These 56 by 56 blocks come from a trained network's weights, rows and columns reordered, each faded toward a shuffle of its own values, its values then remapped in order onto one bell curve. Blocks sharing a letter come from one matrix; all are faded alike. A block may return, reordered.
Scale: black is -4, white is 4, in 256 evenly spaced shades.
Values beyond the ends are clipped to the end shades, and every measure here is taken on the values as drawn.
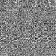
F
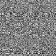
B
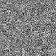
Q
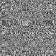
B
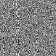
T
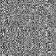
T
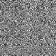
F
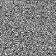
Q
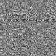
F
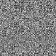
F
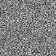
Q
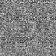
F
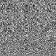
F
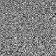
B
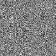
Q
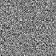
Q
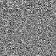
Q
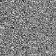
Q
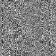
T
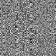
T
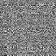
B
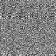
B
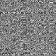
F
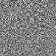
B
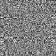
F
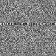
B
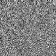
Q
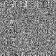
Q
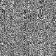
T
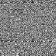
B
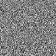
Q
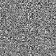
Q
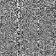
T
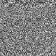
B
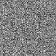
Q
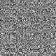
F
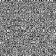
F
